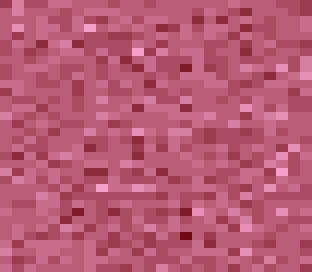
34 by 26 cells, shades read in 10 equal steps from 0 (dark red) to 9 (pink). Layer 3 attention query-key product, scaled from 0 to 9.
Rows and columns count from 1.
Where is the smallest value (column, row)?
16, 30
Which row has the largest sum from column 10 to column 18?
24
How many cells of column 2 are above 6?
4
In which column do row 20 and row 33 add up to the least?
2
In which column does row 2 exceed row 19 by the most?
8
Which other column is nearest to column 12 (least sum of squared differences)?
9
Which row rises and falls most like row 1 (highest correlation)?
6
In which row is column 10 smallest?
27
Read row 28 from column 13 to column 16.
4 4 6 4
